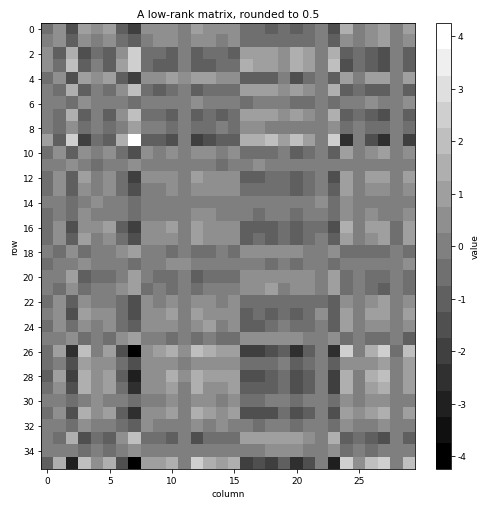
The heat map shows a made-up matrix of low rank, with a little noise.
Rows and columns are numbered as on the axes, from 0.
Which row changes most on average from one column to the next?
35
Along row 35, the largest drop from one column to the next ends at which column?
2
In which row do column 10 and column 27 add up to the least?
9
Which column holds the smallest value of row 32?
7
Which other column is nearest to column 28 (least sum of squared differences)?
22
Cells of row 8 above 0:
5
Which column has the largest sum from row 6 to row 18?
24
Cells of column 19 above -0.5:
23
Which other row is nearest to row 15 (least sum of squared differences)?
6
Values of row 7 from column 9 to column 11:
-0.5 -1 0
